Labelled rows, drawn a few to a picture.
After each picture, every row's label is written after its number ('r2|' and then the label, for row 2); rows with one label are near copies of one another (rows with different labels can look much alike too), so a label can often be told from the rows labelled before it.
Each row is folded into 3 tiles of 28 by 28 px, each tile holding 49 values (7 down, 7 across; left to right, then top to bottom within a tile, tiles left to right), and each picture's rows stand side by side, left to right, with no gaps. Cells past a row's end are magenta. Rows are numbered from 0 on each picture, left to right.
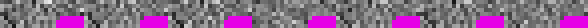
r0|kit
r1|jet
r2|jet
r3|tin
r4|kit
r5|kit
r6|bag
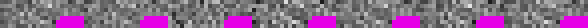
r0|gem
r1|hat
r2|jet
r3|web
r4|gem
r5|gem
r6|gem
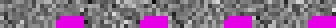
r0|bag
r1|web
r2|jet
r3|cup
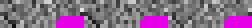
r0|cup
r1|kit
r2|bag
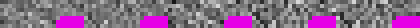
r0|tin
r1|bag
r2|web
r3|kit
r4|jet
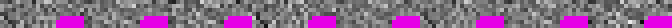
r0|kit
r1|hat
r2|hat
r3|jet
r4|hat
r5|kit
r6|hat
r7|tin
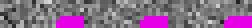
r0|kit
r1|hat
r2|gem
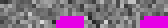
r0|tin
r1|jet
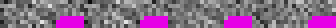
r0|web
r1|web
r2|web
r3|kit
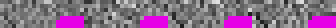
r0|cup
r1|hat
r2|cup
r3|jet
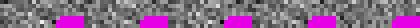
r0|tin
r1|hat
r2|gem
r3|web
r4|cup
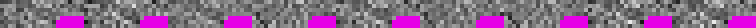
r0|hat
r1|web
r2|tin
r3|jet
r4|tin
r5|bag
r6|jet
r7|tin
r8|tin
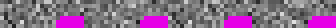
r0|bag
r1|gem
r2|bag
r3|tin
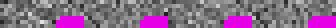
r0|tin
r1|cup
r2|web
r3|kit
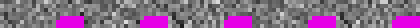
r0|bag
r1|tin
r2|jet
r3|hat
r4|jet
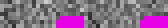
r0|kit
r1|jet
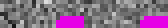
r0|kit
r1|hat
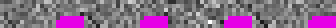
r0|bag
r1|cup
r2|tin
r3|jet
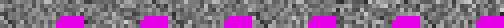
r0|kit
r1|tin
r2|bag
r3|jet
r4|hat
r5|cup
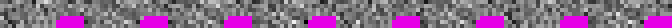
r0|kit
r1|tin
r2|web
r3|gem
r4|bag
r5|web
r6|kit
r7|tin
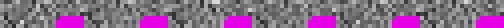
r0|bag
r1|kit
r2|kit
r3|cup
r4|bag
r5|kit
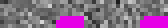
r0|tin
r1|kit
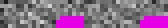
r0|web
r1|hat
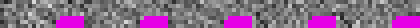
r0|web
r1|tin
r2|web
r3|jet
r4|jet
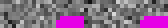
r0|jet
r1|hat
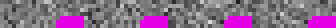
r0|cup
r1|kit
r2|web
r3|gem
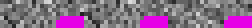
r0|cup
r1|kit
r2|tin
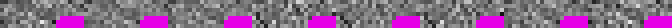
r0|tin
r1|tin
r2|hat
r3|bag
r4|jet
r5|bag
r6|gem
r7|web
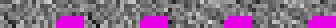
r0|jet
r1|jet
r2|web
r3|web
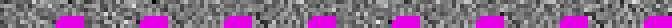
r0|web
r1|gem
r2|jet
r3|jet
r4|gem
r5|cup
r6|cup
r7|kit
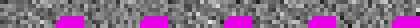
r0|tin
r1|kit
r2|gem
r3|hat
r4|cup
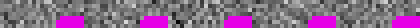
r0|jet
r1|gem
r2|jet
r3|web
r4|cup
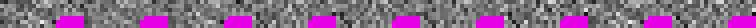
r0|tin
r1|hat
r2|gem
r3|bag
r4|jet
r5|kit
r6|bag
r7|tin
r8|cup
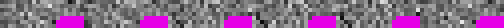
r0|gem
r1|web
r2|jet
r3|jet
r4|cup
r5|gem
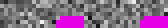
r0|tin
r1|cup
